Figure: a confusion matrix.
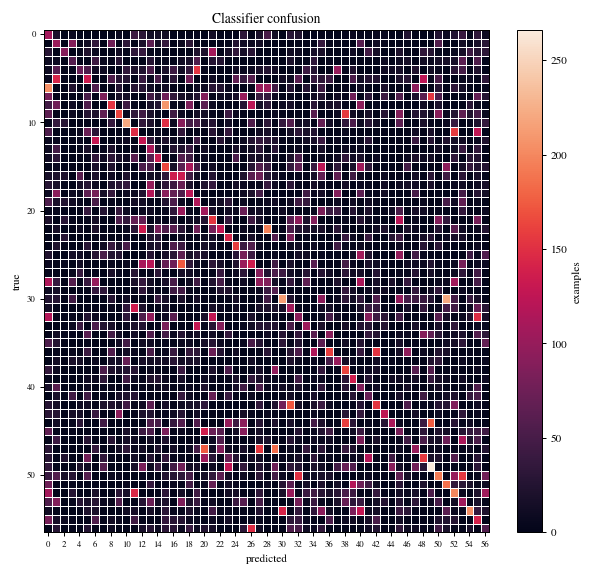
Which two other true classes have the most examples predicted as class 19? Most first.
4, 33
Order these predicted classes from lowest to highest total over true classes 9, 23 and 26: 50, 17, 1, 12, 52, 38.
1, 52, 50, 12, 17, 38
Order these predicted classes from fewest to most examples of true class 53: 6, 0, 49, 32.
49, 6, 0, 32
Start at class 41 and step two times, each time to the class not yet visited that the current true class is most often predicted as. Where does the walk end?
45
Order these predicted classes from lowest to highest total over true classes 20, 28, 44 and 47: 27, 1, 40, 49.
1, 40, 49, 27
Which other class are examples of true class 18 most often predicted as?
13
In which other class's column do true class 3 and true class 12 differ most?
6
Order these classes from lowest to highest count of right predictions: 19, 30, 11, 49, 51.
19, 11, 51, 30, 49
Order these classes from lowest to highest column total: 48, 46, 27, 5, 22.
46, 22, 48, 5, 27
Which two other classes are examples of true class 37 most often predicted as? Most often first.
10, 36
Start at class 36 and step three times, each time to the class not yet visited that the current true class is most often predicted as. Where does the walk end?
11
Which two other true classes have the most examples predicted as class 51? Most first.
30, 15
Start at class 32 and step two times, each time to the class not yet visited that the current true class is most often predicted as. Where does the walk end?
0
